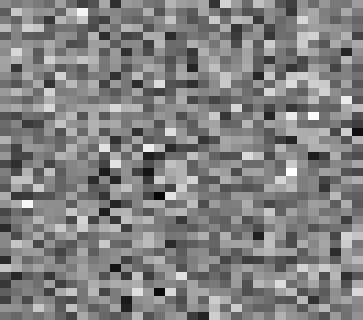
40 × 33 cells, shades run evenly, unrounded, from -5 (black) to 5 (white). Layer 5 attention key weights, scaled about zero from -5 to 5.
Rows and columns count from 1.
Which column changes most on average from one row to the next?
11
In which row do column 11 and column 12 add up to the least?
26
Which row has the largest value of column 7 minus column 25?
15
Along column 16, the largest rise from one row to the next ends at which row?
25
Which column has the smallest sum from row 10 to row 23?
14
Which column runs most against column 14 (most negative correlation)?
17
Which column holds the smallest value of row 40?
19
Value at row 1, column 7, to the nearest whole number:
-1
